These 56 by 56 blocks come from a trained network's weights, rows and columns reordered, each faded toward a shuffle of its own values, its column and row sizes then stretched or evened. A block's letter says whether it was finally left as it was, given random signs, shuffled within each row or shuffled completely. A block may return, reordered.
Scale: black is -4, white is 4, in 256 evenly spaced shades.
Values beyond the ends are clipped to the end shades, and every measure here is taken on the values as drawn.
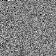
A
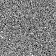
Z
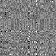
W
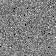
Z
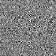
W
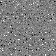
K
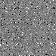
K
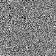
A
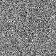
K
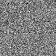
K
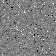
Z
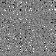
W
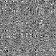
W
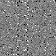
W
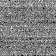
K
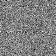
K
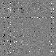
W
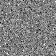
Z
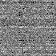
W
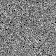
Z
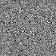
K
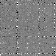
A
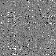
A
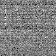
W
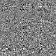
A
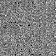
W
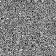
K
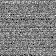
K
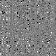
W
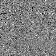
K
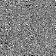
A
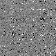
A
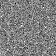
Z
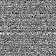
K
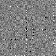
W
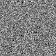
K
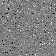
Z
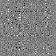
W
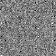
A
